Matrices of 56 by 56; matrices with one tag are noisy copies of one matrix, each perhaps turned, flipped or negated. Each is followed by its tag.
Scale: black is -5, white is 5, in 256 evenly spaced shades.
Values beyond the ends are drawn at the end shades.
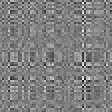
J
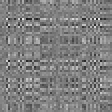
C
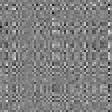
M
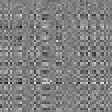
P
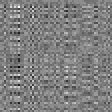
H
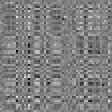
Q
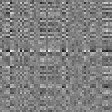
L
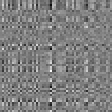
L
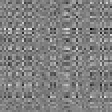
P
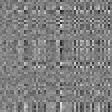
L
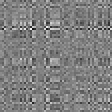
J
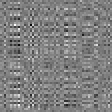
H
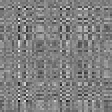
C
